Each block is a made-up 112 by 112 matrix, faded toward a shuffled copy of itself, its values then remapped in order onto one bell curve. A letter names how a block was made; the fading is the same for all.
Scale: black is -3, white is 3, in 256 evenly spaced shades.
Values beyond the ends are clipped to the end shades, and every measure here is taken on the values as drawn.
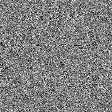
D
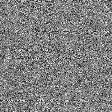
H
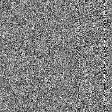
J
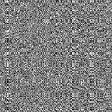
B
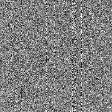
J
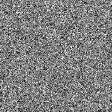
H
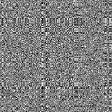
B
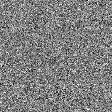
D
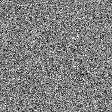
D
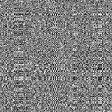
B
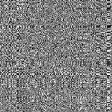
B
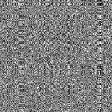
B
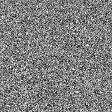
D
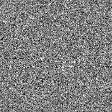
H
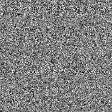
H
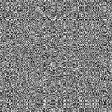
B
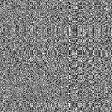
B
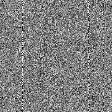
J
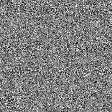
H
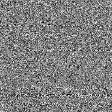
H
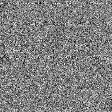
D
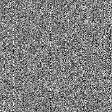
J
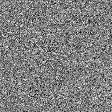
D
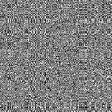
B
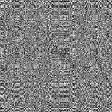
B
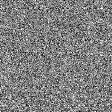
D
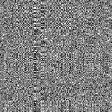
B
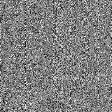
J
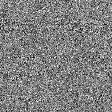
D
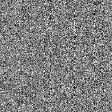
J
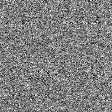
D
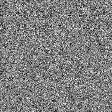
D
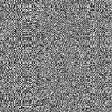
B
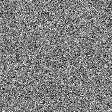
D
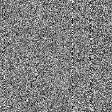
J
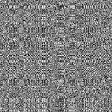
B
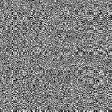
B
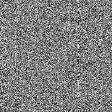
J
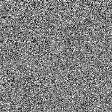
H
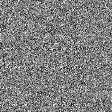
H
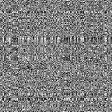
B
